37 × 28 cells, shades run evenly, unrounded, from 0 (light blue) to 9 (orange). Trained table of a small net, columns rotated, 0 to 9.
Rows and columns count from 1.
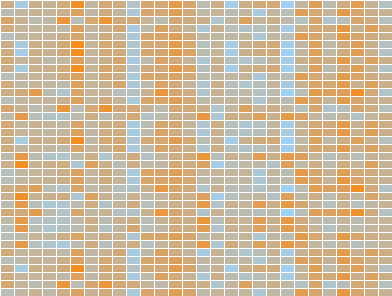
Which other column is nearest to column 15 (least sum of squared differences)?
21
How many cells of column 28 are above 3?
25
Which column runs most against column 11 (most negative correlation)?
2
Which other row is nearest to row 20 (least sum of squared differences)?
26
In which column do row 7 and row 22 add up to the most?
6
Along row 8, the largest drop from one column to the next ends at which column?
10
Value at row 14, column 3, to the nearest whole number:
3
